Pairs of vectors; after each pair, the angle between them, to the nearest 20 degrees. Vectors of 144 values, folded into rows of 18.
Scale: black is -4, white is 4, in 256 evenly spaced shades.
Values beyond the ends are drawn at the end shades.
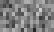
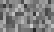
60 degrees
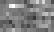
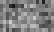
140 degrees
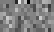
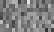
120 degrees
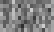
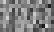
140 degrees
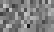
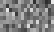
120 degrees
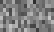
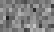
100 degrees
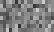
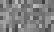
160 degrees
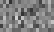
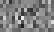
20 degrees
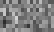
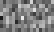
100 degrees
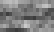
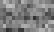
40 degrees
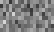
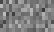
160 degrees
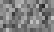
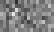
120 degrees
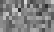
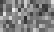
40 degrees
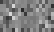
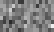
80 degrees
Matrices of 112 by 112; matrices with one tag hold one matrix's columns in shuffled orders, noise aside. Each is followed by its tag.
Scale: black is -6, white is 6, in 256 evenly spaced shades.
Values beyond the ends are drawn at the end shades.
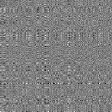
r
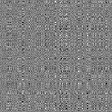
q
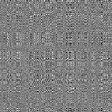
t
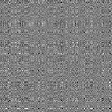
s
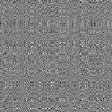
s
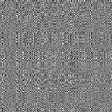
t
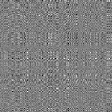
t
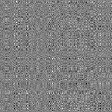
q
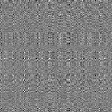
t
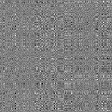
q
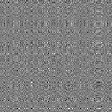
s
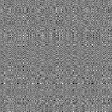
r
